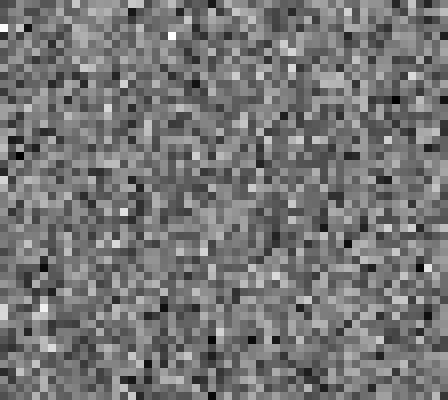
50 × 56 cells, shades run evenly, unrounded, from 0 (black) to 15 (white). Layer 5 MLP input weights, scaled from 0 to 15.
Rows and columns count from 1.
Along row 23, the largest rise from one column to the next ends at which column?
50
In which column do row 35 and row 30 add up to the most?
41
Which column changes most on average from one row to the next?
17
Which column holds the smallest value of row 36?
4
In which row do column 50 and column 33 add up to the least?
13
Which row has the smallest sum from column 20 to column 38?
43
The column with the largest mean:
46
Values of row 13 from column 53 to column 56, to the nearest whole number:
11 8 6 1
